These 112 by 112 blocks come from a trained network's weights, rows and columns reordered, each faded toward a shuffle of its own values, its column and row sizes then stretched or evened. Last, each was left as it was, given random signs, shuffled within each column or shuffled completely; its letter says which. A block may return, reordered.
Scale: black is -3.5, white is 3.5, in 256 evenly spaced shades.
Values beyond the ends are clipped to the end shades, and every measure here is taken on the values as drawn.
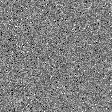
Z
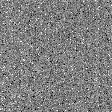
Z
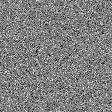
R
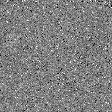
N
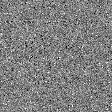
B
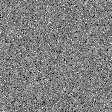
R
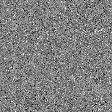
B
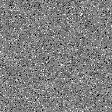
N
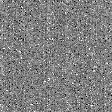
N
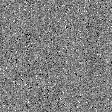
Z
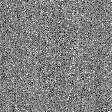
Z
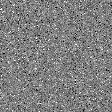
Z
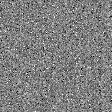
Z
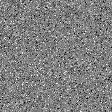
Z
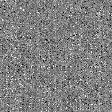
N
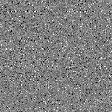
N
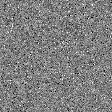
B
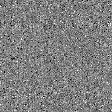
N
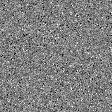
Z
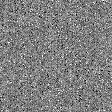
Z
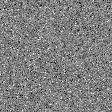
R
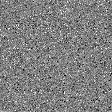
B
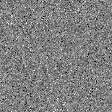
Z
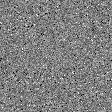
R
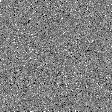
B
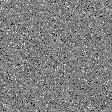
R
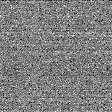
N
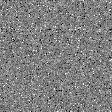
B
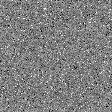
R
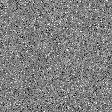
R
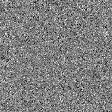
N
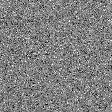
R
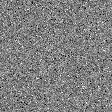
R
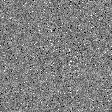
Z
